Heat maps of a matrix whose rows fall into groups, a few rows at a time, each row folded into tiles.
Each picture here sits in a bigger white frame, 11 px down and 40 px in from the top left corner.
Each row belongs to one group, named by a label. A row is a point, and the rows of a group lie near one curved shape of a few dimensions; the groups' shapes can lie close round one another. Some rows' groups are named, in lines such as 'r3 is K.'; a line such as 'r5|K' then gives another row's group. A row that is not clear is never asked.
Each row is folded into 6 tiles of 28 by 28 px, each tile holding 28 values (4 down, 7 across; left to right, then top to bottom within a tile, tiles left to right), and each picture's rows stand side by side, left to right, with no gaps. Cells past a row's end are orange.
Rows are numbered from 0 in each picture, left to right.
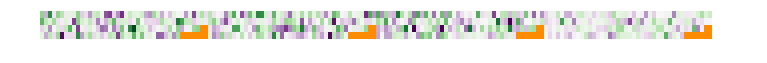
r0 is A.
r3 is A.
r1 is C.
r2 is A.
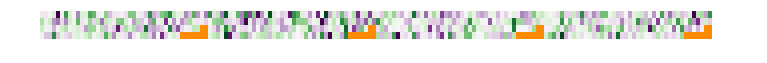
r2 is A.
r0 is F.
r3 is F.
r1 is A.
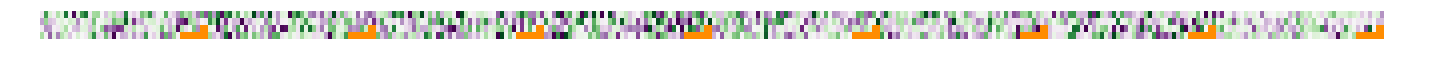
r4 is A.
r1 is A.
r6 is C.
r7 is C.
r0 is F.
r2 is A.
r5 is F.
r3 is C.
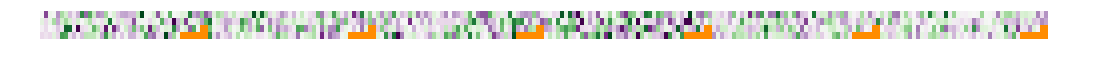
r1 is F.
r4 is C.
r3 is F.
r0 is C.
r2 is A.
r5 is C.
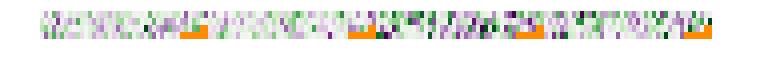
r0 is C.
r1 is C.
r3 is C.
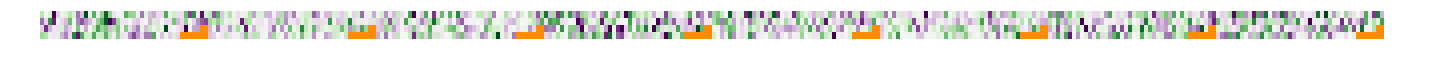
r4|A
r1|A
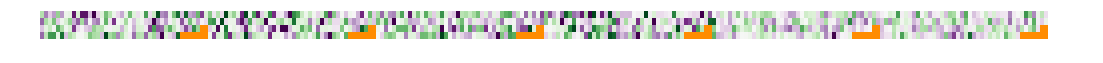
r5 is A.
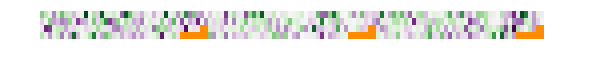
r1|F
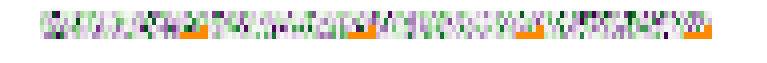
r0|C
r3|A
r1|C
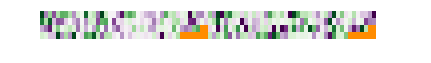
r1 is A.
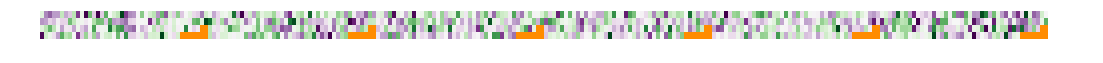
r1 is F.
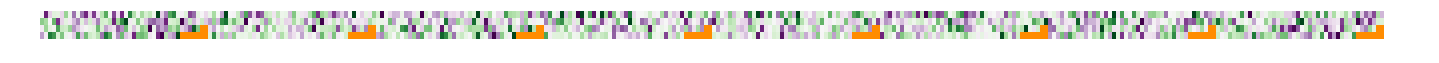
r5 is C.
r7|F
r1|F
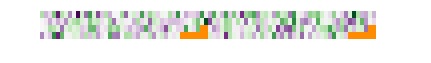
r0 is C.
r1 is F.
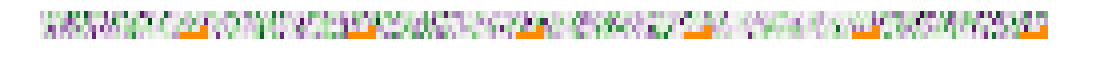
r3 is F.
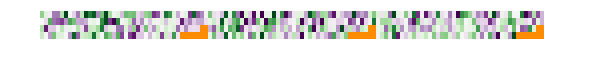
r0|C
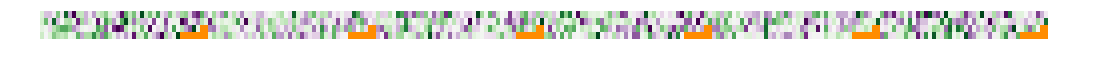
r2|A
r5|C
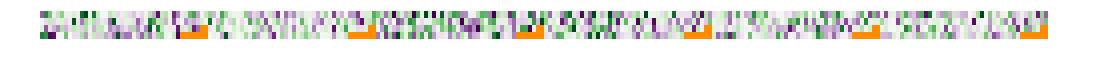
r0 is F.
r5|C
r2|C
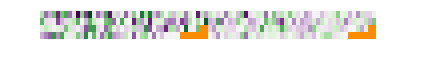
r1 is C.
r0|C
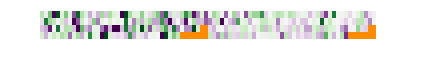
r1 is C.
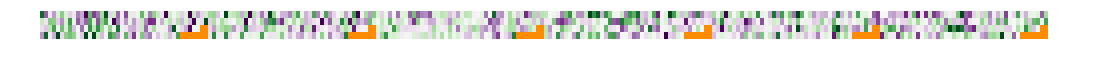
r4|A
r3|C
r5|C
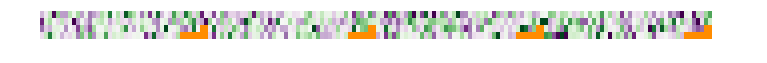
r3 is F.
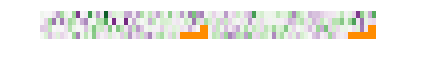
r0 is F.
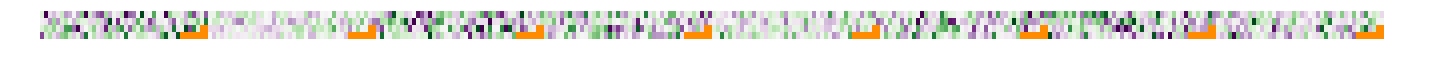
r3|C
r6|F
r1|A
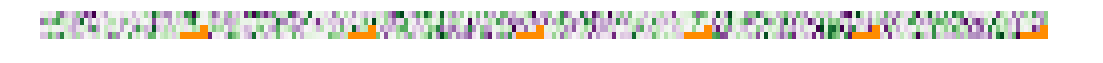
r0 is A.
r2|C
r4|F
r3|A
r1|C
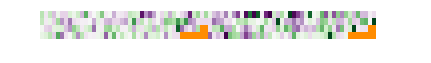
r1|C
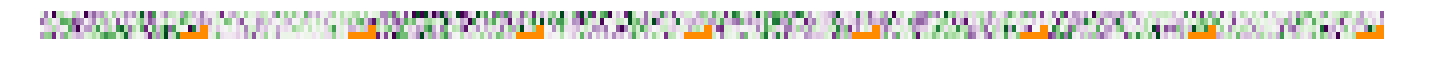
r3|A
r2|C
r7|C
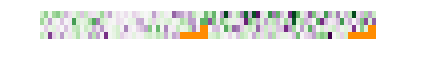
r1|A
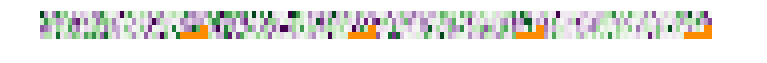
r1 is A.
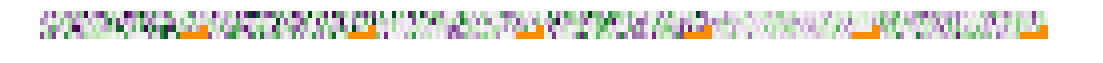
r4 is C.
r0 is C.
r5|A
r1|C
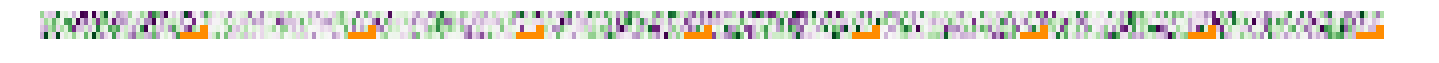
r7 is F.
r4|C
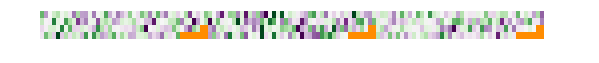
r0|F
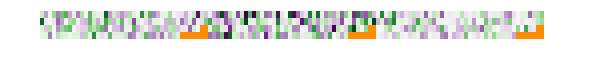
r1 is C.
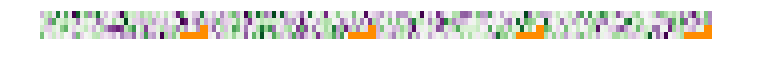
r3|F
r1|C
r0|F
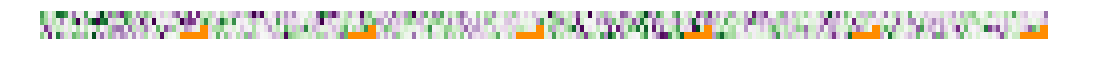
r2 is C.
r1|A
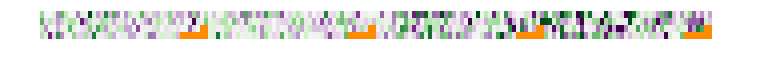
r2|C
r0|F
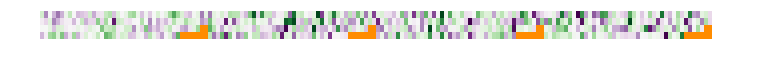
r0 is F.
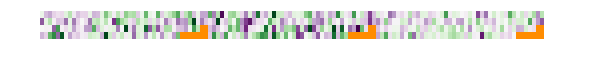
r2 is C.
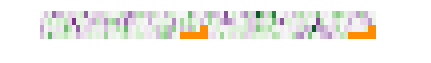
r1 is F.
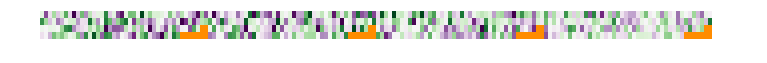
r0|F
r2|F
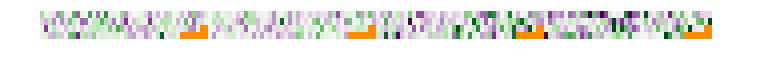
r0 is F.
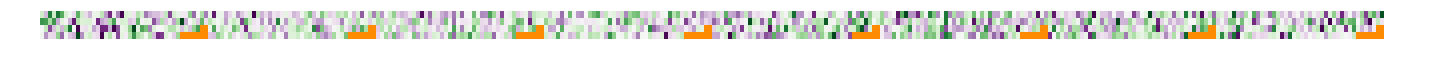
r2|A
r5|C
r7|F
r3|C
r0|A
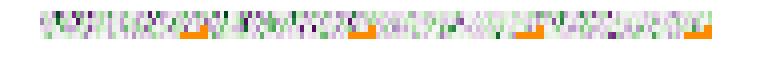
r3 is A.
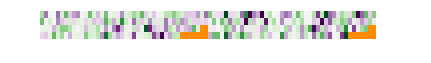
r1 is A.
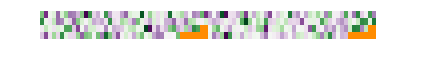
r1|C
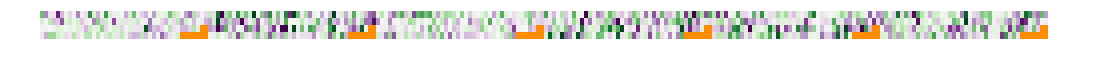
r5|F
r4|C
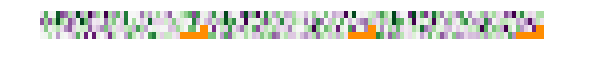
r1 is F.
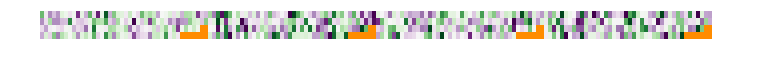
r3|A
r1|A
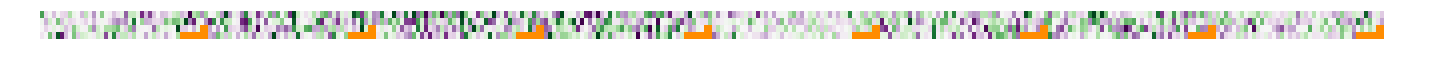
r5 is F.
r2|A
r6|F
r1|A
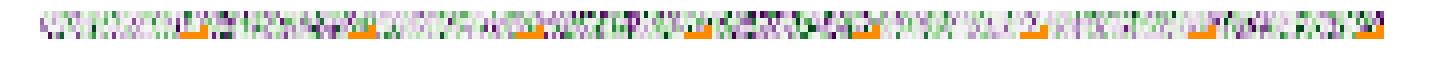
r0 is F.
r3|C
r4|A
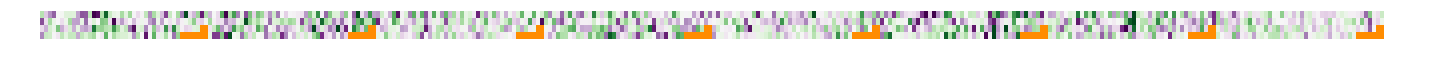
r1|C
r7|F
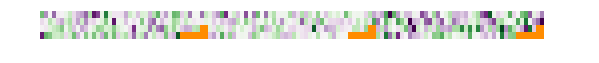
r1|C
